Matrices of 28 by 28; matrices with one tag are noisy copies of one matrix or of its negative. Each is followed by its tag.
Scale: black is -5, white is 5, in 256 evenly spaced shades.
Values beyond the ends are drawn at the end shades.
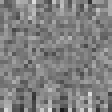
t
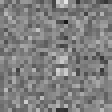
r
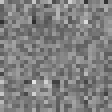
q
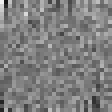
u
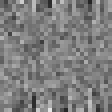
t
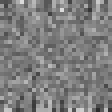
t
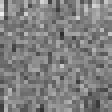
u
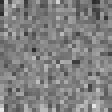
u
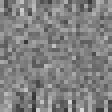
t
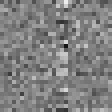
r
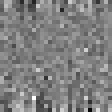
t
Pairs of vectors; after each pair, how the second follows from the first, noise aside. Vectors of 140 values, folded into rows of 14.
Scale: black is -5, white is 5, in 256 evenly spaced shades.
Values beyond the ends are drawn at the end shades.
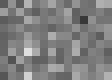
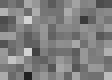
sign-scrambled.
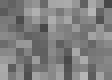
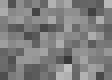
sign-scrambled.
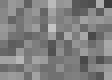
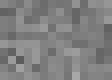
wrapped around, shrunk.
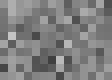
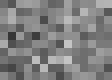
sign-scrambled.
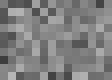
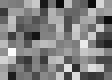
reversed, scaled up.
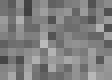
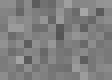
wrapped around, shrunk.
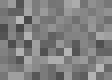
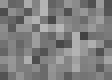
shuffled.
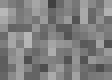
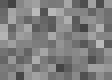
shuffled.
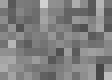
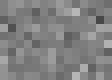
wrapped around, negated, partly zeroed.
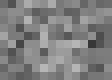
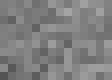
wrapped around, shrunk.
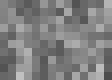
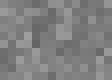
wrapped around, shrunk.
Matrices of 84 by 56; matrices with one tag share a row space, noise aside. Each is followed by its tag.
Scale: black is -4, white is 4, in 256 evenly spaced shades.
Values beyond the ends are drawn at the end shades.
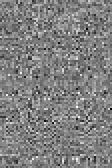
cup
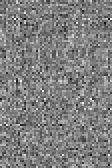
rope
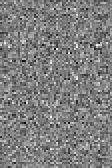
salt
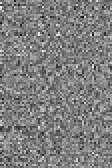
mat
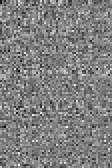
rope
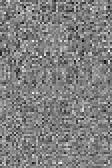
rope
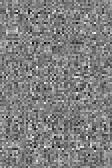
cup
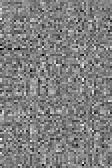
mat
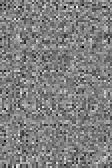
rope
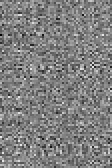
mat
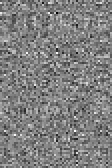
salt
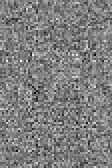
cup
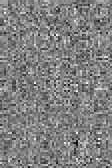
salt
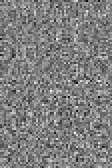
salt
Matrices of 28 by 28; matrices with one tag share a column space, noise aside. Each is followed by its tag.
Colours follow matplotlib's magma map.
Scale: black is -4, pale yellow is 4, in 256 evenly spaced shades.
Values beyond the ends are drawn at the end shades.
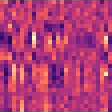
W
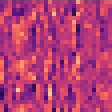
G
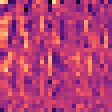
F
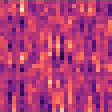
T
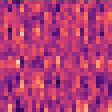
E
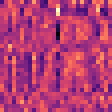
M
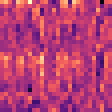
M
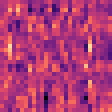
T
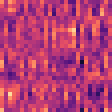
G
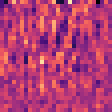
F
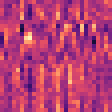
W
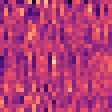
M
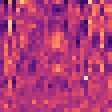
F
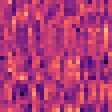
G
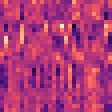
W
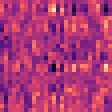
T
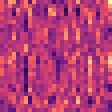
M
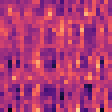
G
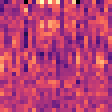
F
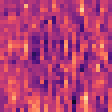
T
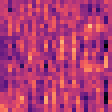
T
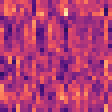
G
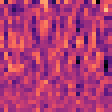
F
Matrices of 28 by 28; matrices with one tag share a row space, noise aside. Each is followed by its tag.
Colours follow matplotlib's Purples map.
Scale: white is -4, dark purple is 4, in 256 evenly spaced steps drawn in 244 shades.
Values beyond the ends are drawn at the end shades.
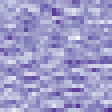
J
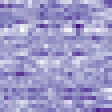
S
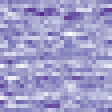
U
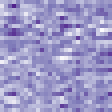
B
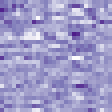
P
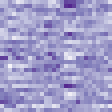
U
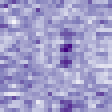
B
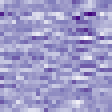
P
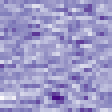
P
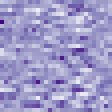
P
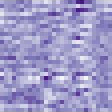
P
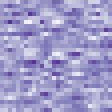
J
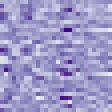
B
